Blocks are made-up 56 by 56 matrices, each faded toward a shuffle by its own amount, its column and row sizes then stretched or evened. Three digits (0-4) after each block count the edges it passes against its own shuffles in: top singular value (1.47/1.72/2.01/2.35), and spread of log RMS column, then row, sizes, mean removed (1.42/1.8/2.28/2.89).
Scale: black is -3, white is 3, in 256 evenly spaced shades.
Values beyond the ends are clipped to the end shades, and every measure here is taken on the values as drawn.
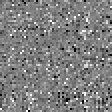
1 1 1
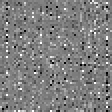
1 3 0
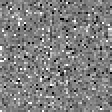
0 1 0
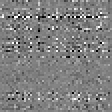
3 3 4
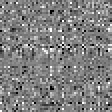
3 2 4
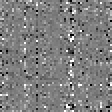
0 4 2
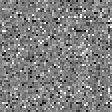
1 0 1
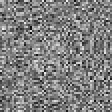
3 1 1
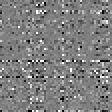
3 3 4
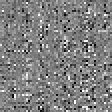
1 4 2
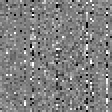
1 4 0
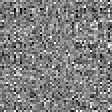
3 3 0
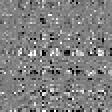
4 3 4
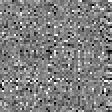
3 2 2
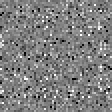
0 1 2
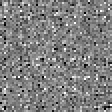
1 2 2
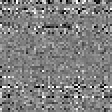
3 2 4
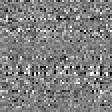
3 1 4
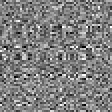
4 1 3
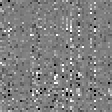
0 4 2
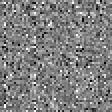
2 1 0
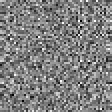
3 0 1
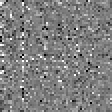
1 2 1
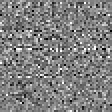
3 0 3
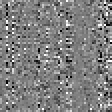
2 4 0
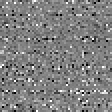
1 1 4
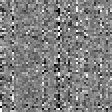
3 4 1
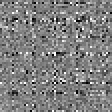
3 3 4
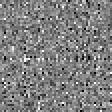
0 2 2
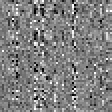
3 4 0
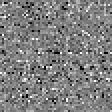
0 0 3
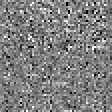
1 3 3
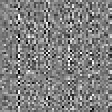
4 4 0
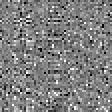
3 1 0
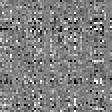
3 4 3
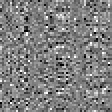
3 3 0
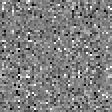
1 2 1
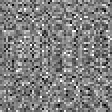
4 2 0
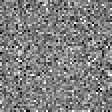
1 1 1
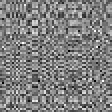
4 2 1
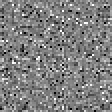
2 0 0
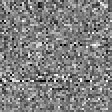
1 0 3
